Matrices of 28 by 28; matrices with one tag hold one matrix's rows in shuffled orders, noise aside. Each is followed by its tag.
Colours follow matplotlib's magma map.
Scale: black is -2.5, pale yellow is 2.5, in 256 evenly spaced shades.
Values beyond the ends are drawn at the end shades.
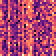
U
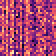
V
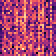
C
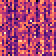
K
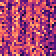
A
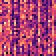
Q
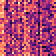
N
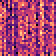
K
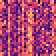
U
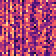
V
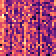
N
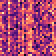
U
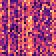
U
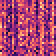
K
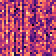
V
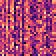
V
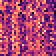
A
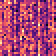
Q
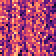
A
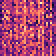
C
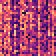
Q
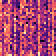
Q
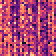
Q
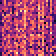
C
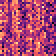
A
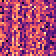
A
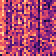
N
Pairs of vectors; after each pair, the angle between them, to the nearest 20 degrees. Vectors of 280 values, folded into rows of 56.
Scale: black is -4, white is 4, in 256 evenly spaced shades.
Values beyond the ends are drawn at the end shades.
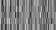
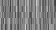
40 degrees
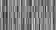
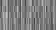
160 degrees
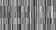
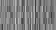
100 degrees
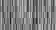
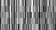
100 degrees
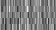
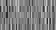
120 degrees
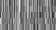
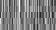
20 degrees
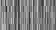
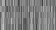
60 degrees
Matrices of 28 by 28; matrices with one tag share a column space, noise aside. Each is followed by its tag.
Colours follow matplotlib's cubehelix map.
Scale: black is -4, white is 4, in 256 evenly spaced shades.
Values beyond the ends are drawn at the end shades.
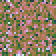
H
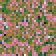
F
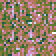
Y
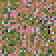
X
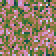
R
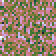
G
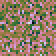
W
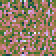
R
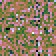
X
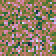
W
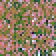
H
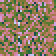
F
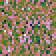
G
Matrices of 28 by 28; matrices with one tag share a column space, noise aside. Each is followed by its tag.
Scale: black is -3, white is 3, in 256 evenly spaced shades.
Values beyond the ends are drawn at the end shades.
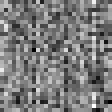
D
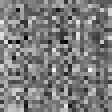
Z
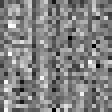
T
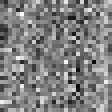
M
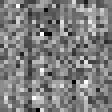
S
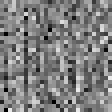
D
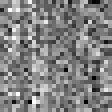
M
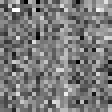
M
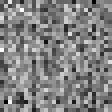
D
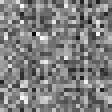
S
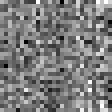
T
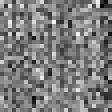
S
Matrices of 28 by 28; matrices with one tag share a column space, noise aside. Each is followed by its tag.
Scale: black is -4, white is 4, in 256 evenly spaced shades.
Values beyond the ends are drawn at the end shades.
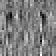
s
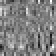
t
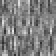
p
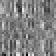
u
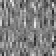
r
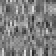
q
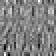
t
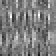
s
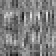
s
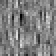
s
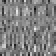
t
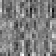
u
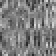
r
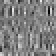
t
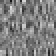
q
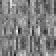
p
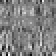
t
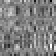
t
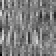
s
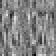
s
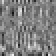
t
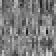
p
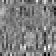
t
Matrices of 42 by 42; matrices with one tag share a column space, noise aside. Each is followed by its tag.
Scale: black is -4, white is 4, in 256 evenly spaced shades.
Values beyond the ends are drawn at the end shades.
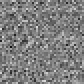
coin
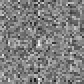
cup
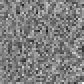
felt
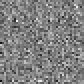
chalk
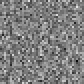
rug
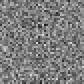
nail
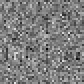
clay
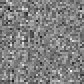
coin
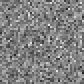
coin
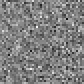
felt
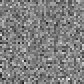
nail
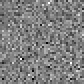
nail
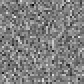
cup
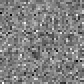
clay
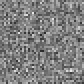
clay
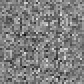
clay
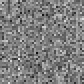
chalk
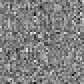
clay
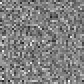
coin
